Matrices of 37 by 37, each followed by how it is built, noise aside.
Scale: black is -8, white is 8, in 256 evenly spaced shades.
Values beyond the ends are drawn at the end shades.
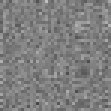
low rank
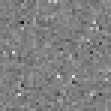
sparse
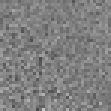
lower triangular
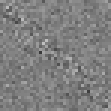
banded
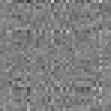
low rank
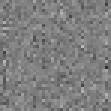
uneven columns
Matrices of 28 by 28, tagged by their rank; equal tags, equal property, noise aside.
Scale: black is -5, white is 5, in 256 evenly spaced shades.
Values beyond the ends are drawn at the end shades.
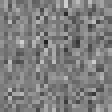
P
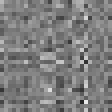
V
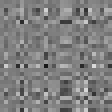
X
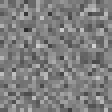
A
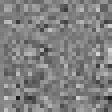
P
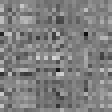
V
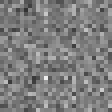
A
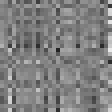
X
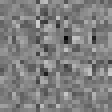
V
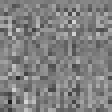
P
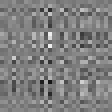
X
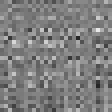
V
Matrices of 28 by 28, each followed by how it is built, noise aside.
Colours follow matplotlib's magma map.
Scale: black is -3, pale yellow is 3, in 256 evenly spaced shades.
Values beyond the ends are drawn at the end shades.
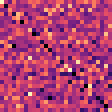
diagonal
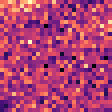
smooth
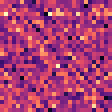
Toeplitz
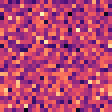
repeating columns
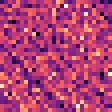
Toeplitz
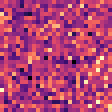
blocks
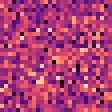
blocks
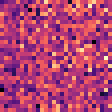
blocks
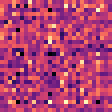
low rank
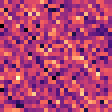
Toeplitz
